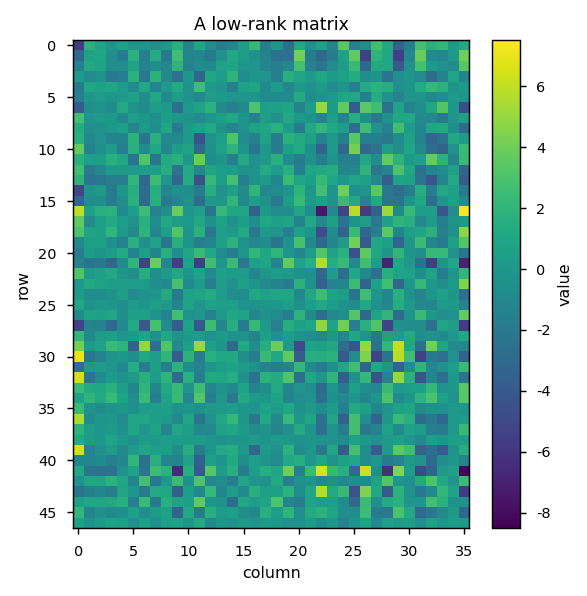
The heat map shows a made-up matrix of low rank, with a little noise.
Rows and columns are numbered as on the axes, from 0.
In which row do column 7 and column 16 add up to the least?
16
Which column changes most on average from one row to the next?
35
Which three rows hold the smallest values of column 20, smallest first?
29, 30, 32
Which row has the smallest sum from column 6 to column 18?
21
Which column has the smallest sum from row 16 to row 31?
24
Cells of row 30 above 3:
4
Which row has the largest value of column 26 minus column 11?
41
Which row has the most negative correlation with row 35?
0
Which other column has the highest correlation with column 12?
22
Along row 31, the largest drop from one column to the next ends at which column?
26
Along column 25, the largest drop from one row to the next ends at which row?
20
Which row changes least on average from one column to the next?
38
